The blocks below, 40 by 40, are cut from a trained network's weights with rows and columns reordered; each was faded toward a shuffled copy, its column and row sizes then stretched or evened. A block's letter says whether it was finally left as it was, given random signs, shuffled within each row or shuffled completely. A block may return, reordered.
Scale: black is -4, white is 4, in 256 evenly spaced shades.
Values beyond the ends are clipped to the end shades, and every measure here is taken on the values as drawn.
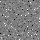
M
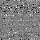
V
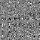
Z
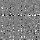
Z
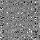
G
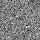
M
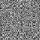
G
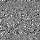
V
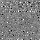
V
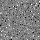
M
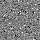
M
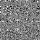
Z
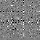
Z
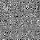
Z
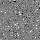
M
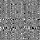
G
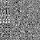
G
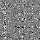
Z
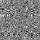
G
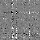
Z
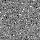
M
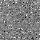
V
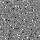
M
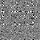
Z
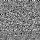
V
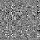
G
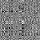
G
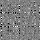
Z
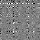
G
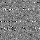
V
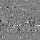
V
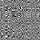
G
